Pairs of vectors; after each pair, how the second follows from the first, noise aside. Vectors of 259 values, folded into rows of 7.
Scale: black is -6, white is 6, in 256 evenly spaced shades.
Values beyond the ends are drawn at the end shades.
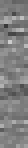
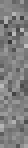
sign-scrambled.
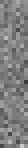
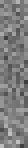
sign-scrambled.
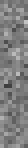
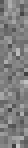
shuffled.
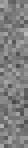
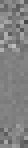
reversed, negated, partly zeroed.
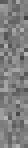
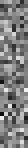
wrapped around, scaled up.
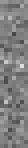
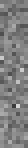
shuffled.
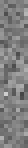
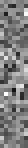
scaled up.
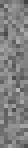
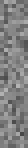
wrapped around.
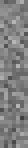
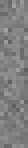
reversed, negated, shrunk.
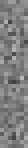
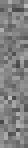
wrapped around.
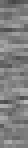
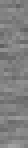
reversed, negated, shrunk.
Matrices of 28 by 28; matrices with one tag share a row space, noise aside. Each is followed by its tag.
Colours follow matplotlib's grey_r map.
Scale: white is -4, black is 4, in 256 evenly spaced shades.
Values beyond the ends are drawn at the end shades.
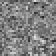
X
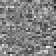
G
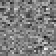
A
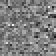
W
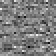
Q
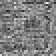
Q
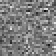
G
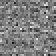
W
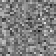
A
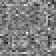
W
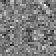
A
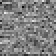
Q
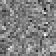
A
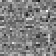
G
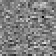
X
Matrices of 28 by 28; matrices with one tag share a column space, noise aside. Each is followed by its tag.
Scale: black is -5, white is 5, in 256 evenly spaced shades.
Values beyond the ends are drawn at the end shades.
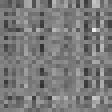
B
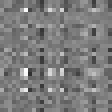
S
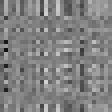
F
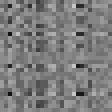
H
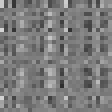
B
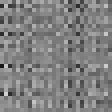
H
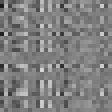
H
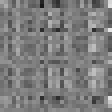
B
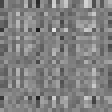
B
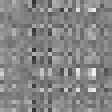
S
